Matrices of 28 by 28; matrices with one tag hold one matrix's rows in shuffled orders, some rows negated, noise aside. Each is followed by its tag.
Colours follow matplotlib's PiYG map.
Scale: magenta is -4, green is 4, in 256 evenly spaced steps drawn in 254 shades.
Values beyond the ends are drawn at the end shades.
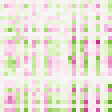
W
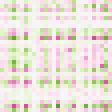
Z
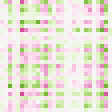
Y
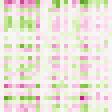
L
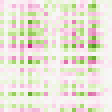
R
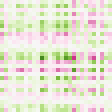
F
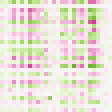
R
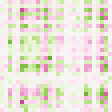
Y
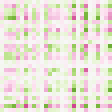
W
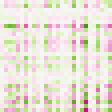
W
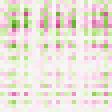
Z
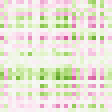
F
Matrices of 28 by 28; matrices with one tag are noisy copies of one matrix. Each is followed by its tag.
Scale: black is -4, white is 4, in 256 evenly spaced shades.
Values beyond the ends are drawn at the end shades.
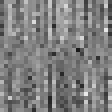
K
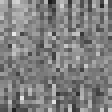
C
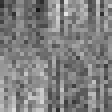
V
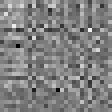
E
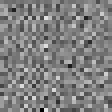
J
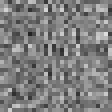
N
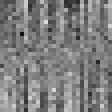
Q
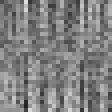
Q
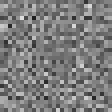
J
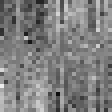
V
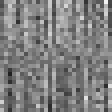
K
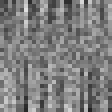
Q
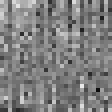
C
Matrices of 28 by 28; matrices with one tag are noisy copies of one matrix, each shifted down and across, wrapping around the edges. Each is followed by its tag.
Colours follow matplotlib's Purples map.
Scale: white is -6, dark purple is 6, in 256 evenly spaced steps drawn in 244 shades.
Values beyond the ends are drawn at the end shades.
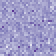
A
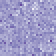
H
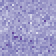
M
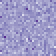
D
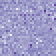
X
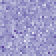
H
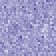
H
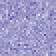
A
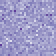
X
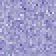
D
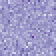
D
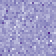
H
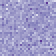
X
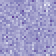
H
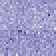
M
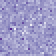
H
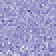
A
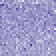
M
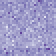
M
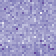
M
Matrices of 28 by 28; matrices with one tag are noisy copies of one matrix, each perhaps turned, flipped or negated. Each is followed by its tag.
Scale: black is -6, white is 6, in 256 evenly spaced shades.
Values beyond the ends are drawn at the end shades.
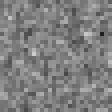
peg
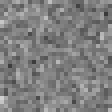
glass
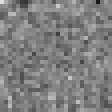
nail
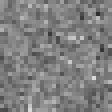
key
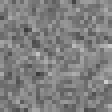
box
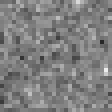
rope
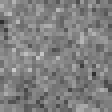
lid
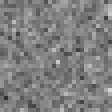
glass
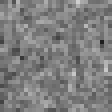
rope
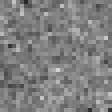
lid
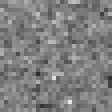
rope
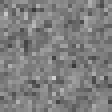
peg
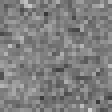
lid
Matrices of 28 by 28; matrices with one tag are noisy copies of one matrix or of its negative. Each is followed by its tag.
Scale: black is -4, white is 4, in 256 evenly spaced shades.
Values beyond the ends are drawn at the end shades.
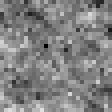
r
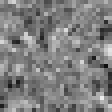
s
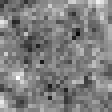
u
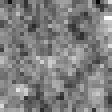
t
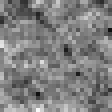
r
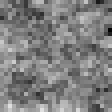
r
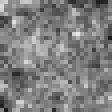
u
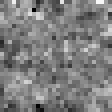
r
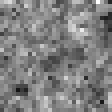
t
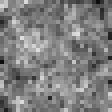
u
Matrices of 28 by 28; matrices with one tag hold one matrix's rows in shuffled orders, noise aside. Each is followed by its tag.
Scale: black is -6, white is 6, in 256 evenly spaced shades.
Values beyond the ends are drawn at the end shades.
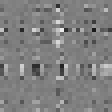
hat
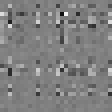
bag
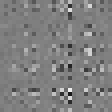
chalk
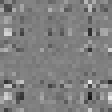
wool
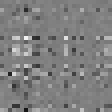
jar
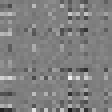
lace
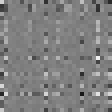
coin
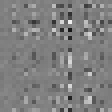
chalk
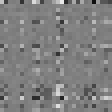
hat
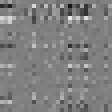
lace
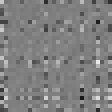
coin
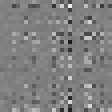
chalk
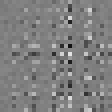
chalk
